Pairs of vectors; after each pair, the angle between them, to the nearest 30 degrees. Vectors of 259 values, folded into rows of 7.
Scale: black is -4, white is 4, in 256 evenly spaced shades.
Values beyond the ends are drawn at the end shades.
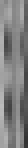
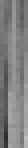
120 degrees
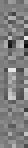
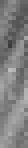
60 degrees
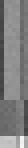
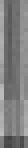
150 degrees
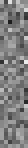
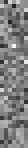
30 degrees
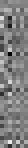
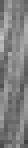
120 degrees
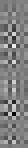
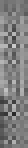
30 degrees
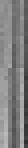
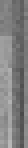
90 degrees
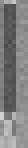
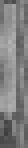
150 degrees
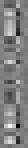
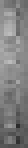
60 degrees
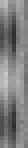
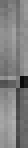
120 degrees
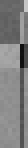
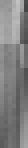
120 degrees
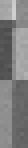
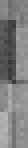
60 degrees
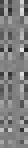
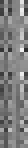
30 degrees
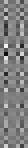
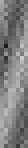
120 degrees
